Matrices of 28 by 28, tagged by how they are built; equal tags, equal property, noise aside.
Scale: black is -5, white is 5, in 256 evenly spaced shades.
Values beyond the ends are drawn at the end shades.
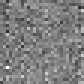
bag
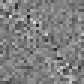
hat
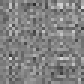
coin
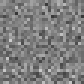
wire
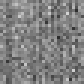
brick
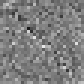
hat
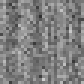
brick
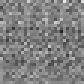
wire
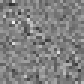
hat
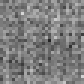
brick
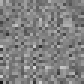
coin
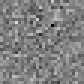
bag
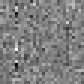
bag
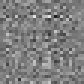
coin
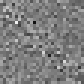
hat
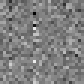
bag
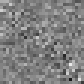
hat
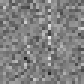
bag
